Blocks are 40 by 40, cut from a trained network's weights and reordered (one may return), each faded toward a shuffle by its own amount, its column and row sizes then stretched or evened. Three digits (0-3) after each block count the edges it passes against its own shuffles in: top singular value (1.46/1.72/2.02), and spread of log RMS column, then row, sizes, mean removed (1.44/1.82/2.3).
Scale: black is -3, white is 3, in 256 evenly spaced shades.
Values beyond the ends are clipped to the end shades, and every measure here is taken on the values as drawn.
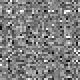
3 2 2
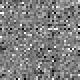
0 1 2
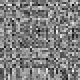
3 1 1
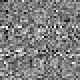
2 0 2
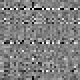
3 1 3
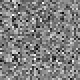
1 1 0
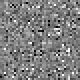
0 1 1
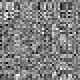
3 2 1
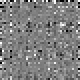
1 3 3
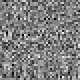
1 0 1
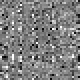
2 3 1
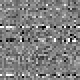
3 1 3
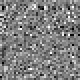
0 1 2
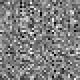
2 1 0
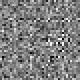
2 2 2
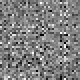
1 3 2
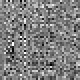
2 3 0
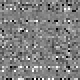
1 2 3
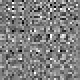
3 3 2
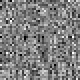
2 2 1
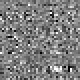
0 1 3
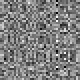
3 2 0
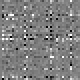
1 3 3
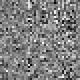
1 3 0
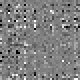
0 3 3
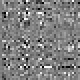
2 3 3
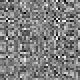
3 3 1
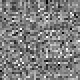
2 1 0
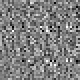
2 2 2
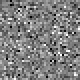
0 0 0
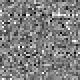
1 0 1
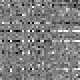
3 2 3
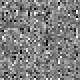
0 3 0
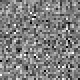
2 2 0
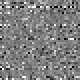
1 0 3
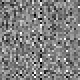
2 3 0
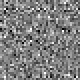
2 1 1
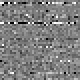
2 0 3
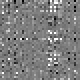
2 3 2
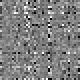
1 3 2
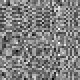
3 0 0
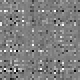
0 3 3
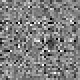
2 1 2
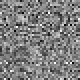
2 0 2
